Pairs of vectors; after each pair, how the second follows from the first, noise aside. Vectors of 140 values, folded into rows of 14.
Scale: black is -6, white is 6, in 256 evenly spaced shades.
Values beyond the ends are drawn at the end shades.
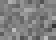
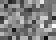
negated, scaled up.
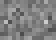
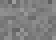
wrapped around, negated, shrunk.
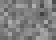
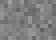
wrapped around, negated, shrunk.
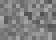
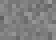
negated, shrunk.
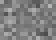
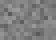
wrapped around, negated, shrunk.
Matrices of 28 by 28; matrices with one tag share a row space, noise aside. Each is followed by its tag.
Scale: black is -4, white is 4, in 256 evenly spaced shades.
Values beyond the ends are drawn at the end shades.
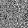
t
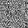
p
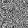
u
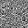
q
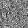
u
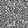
t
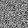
t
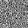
u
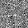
p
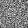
t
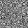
q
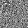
u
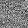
p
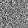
u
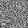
q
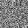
t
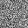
p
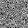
p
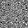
q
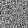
q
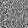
u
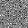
p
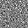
q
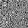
u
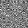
q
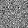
p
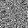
q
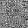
p
